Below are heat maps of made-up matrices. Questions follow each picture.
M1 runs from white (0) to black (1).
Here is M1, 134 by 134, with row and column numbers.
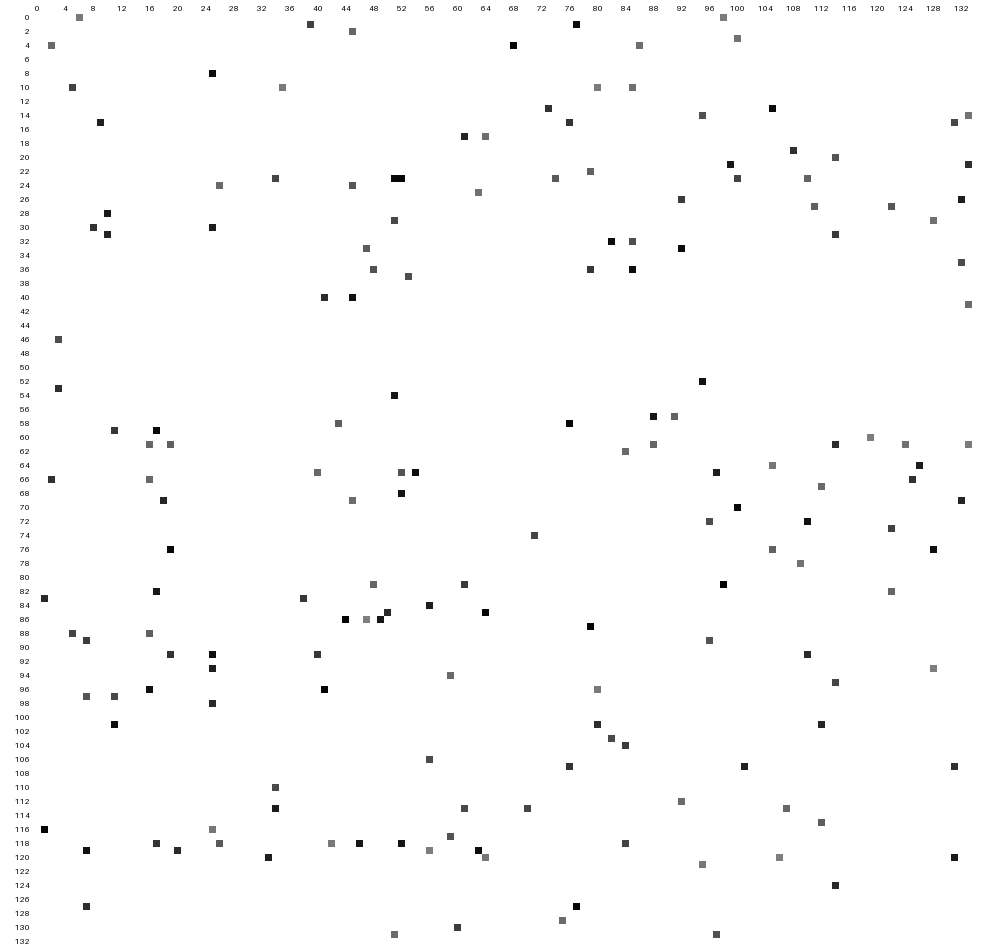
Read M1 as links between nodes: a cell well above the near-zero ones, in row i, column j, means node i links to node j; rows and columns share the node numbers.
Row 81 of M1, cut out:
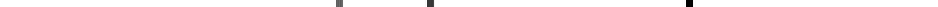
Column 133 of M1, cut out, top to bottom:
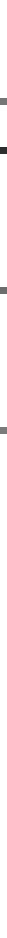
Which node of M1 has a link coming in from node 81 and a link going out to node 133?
node 61
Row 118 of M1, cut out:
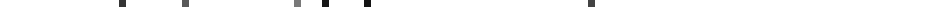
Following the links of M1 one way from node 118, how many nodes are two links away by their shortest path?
7
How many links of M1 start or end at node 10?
6
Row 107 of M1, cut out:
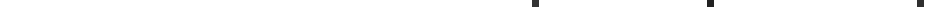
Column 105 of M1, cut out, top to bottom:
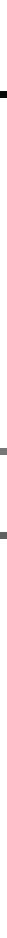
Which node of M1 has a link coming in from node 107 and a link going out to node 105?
node 76
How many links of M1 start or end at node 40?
4
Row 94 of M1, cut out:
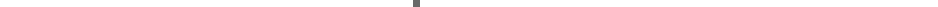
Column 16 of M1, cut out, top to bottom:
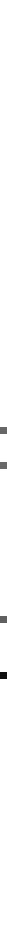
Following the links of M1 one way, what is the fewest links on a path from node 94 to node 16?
4
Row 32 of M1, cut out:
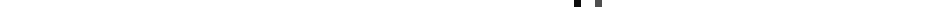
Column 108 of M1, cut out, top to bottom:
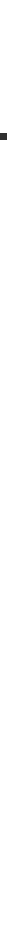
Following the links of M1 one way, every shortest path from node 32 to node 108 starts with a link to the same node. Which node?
node 82
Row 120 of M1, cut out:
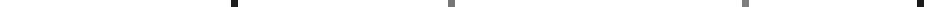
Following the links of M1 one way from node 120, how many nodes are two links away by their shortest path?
7
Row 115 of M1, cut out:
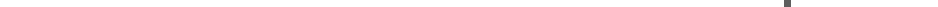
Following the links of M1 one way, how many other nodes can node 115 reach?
2
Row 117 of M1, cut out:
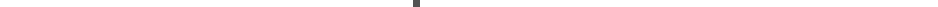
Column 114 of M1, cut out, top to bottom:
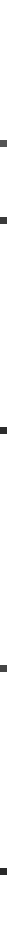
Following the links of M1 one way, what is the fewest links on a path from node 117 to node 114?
4
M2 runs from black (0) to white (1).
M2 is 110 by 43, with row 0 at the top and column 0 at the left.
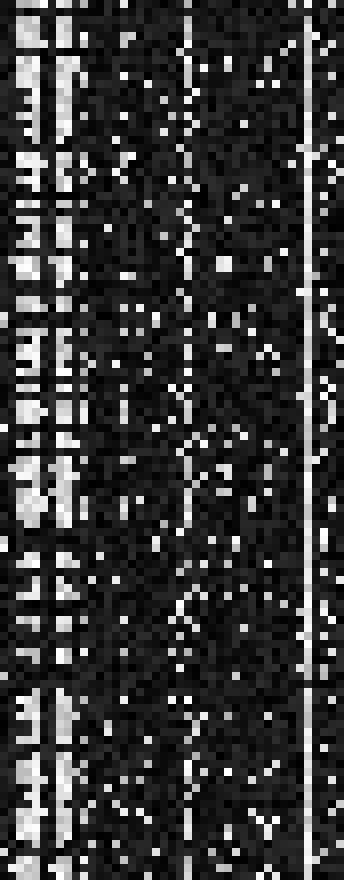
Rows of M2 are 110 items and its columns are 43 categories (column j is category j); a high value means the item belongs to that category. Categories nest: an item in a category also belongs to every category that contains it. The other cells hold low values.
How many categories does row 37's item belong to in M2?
7
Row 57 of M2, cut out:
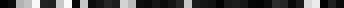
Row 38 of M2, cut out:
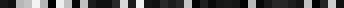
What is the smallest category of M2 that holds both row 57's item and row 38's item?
15
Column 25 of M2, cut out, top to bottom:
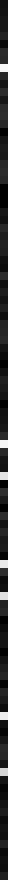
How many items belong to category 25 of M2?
7
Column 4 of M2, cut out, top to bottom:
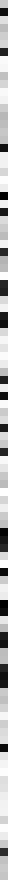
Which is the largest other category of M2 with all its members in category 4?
8
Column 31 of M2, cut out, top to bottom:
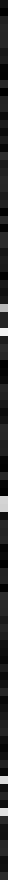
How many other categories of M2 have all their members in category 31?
1
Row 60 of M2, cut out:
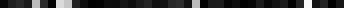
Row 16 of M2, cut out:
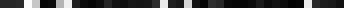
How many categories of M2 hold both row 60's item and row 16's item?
4
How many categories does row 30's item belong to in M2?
8
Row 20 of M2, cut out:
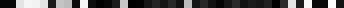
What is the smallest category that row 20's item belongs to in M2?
36
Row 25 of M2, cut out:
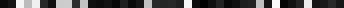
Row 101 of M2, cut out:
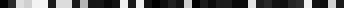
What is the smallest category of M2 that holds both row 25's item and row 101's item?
10
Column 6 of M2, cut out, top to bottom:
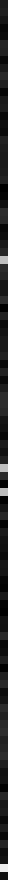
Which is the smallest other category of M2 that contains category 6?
27
